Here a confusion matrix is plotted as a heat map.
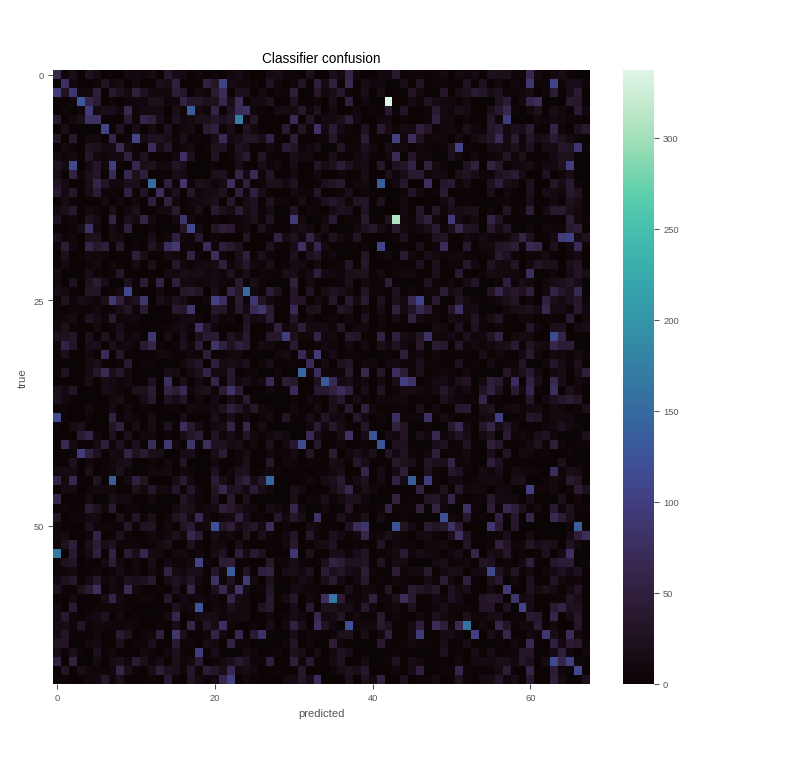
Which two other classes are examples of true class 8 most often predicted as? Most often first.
51, 66
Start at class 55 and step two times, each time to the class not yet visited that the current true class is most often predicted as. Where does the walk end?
60
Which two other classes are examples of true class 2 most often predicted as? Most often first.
0, 21
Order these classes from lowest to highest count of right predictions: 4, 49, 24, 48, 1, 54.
54, 48, 1, 4, 49, 24
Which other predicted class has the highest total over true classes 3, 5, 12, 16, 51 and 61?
42
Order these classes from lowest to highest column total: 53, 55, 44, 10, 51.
53, 10, 44, 51, 55
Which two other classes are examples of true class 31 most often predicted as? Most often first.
33, 6
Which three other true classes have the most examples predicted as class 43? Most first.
16, 50, 7
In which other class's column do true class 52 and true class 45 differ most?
27
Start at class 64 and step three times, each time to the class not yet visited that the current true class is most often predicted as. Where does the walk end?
63
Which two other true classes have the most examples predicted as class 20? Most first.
50, 25
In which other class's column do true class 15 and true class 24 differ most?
9
